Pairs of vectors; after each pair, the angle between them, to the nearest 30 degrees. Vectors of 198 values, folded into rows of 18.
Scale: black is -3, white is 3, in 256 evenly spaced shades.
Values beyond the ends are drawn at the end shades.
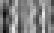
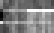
60 degrees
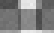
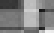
60 degrees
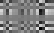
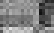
60 degrees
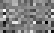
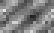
60 degrees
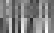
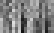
150 degrees
